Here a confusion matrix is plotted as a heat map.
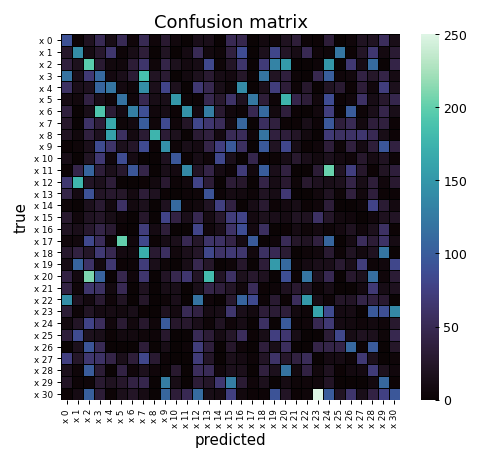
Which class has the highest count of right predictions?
x 2
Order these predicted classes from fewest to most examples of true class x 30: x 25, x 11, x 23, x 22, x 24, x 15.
x 22, x 25, x 11, x 15, x 24, x 23
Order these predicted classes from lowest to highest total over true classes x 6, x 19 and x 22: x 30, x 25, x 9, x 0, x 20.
x 9, x 25, x 30, x 20, x 0
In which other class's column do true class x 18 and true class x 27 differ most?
x 29
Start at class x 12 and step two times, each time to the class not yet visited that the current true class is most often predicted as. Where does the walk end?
x 25
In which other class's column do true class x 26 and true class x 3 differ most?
x 7
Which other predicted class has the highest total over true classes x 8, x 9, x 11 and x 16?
x 18
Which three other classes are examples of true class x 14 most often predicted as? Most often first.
x 10, x 28, x 5
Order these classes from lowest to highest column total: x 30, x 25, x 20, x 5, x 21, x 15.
x 21, x 25, x 30, x 5, x 15, x 20
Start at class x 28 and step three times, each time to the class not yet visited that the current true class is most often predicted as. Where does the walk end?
x 24
